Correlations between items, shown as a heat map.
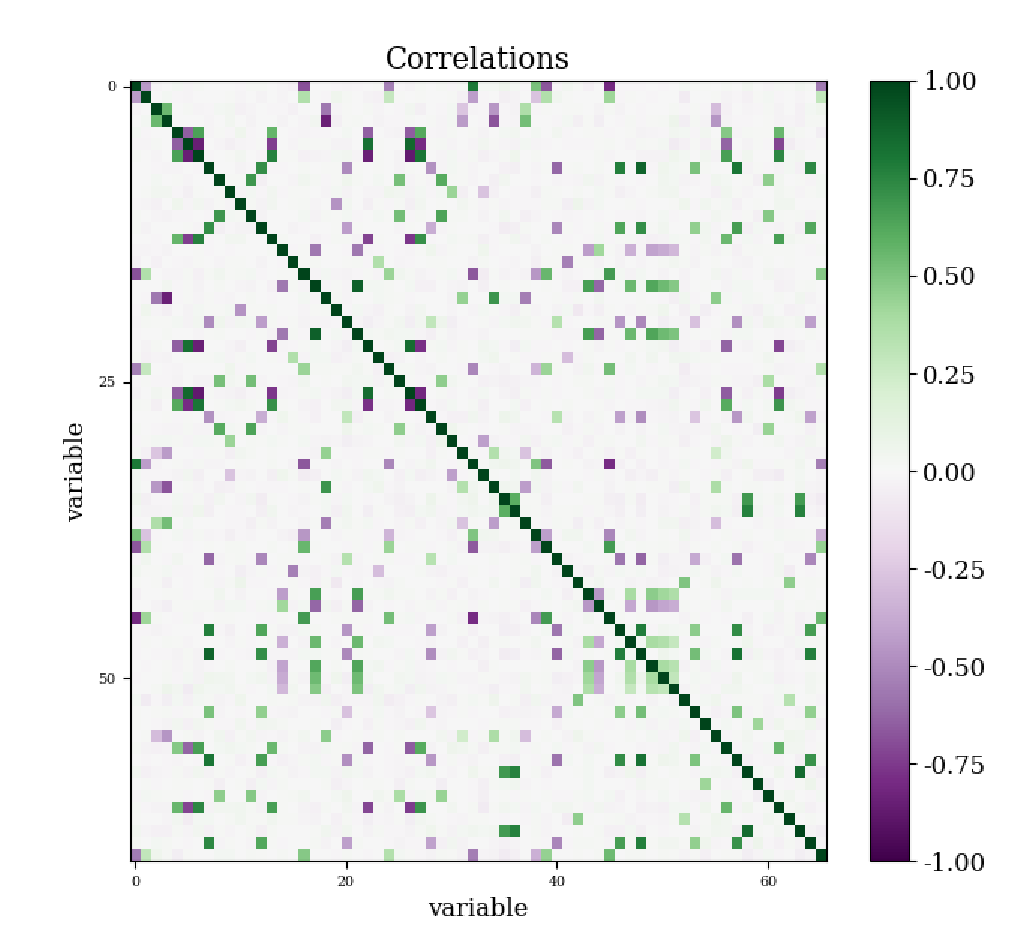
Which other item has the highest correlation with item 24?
45
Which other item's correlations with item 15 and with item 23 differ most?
41
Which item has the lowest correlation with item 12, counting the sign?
40
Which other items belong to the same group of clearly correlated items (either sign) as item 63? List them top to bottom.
35, 36, 58
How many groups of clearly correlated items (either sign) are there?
12
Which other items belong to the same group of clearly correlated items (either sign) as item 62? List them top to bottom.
42, 52
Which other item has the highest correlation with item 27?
6
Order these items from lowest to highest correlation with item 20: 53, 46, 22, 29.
46, 53, 22, 29
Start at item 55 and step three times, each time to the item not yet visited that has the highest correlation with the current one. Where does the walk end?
31
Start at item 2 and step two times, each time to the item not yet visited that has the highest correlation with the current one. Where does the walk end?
37
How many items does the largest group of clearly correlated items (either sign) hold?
10
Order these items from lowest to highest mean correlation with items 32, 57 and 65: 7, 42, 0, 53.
42, 0, 53, 7
